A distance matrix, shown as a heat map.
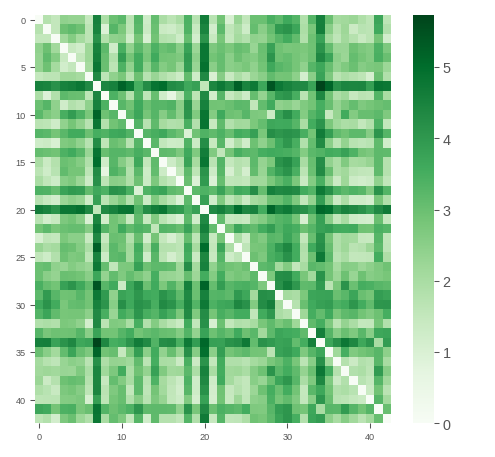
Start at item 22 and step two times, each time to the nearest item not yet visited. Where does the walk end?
6
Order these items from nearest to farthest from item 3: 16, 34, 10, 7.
16, 10, 34, 7
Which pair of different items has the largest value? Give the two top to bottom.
7, 34
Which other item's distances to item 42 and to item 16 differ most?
8
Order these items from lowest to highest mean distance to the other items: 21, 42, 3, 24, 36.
21, 36, 42, 24, 3
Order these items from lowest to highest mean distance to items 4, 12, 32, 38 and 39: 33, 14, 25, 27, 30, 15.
25, 15, 27, 33, 14, 30
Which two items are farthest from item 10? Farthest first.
7, 20
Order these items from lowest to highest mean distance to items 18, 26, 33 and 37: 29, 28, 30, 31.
31, 29, 30, 28
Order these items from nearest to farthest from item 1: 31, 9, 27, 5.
27, 5, 9, 31
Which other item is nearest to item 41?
34
